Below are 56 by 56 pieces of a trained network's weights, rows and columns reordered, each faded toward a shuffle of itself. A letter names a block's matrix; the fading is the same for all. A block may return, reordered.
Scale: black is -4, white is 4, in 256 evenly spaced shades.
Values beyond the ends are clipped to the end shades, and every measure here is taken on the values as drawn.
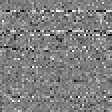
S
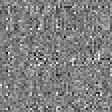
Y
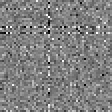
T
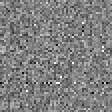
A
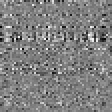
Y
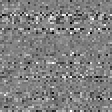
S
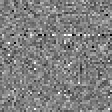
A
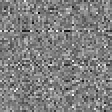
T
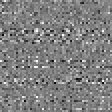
Y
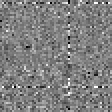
T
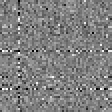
T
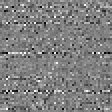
S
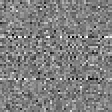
T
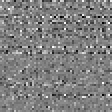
S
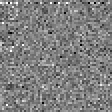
A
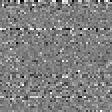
S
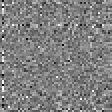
T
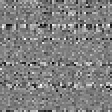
Y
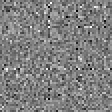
A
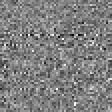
T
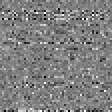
S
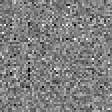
A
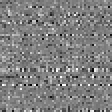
S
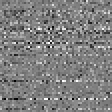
S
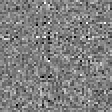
A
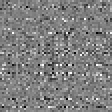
Y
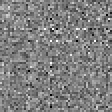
A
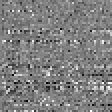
Y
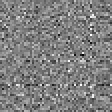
T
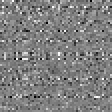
Y
